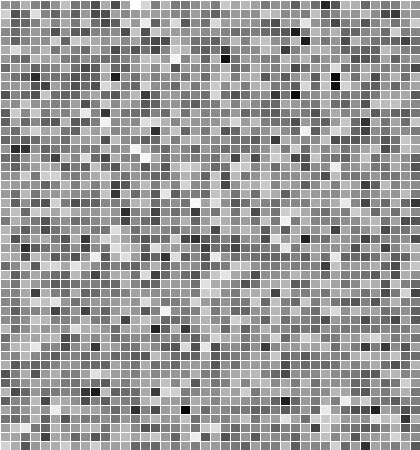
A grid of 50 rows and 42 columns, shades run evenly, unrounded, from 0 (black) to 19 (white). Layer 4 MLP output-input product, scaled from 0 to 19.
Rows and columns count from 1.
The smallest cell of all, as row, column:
46, 19
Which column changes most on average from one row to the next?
16
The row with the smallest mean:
11
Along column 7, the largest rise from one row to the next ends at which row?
24
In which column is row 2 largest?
4
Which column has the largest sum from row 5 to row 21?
18
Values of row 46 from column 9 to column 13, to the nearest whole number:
12 12 10 8 10
